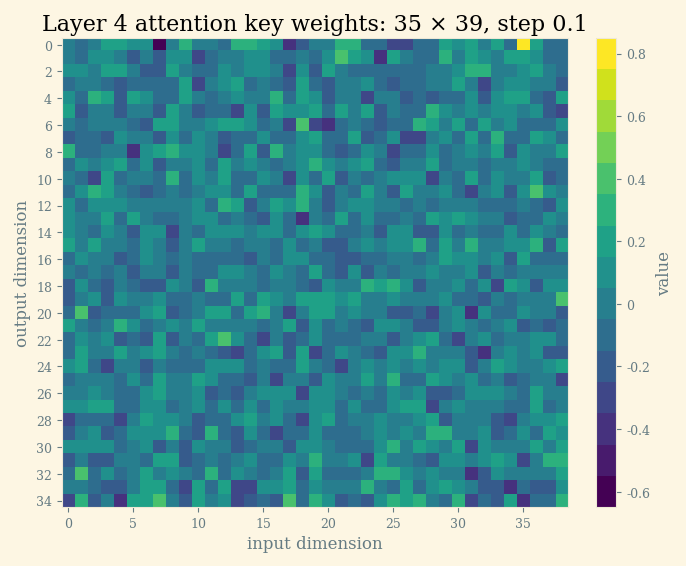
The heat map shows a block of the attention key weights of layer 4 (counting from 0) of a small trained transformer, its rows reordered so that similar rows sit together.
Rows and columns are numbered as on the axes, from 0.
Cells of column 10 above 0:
14
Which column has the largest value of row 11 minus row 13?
18
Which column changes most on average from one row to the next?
25
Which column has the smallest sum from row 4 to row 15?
20
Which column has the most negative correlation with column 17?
35
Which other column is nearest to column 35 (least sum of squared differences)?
9
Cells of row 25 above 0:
10
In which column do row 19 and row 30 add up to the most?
38
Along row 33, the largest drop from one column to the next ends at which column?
13
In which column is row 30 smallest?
31
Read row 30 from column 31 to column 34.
-0.3 0.1 0 0
